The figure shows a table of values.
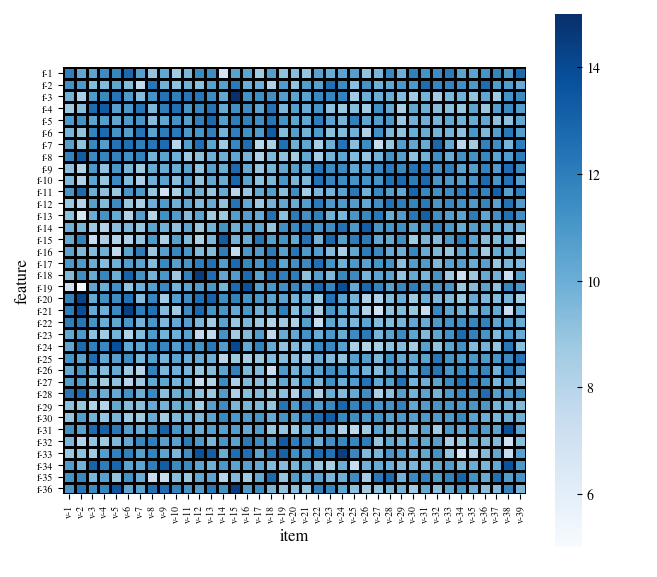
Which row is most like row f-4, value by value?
f-6
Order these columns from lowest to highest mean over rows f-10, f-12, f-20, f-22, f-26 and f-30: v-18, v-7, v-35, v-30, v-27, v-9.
v-7, v-18, v-9, v-27, v-30, v-35
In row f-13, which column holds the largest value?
v-31
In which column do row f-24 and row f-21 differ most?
v-38
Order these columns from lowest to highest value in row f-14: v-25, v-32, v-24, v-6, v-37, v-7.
v-7, v-6, v-37, v-25, v-32, v-24
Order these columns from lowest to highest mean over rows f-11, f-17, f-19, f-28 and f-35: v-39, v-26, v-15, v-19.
v-19, v-15, v-26, v-39
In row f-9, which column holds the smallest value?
v-2
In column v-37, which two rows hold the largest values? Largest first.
f-11, f-35
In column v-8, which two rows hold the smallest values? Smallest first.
f-35, f-13
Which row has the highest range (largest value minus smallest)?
f-19
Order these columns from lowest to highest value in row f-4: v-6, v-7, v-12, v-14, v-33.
v-33, v-14, v-6, v-12, v-7
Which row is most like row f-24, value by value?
f-36
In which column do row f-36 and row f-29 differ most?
v-15
